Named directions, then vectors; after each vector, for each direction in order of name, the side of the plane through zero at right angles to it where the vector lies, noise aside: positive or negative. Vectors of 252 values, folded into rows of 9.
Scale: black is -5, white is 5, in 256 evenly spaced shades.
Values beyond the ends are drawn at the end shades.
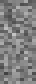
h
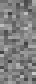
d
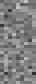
negative, positive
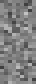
positive, positive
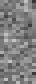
negative, positive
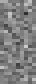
negative, negative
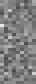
positive, negative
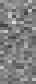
negative, negative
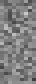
positive, positive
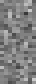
negative, negative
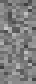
positive, positive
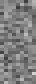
positive, negative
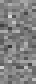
negative, negative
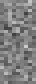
negative, negative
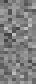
positive, positive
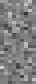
negative, negative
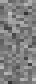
negative, negative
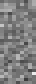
positive, negative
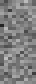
negative, positive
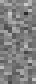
negative, negative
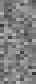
negative, positive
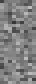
positive, positive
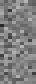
negative, positive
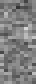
positive, negative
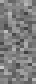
negative, negative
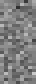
positive, negative
